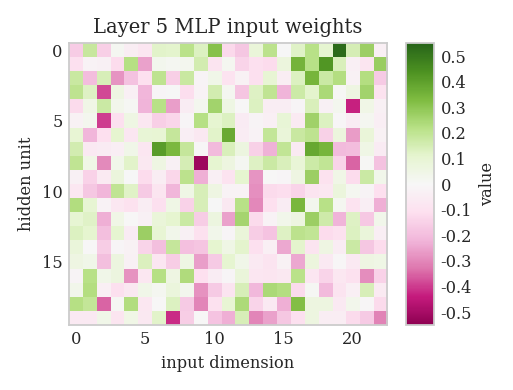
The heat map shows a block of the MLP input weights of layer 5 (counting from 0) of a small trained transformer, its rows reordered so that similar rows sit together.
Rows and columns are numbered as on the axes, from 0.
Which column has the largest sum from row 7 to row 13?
17
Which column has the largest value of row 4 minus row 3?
2
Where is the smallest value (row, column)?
8, 9
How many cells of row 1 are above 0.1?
7
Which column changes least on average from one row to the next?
12
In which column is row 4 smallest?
20
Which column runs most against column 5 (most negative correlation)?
18
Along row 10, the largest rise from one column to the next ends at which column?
3
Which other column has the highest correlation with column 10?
13
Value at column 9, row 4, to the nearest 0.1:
0
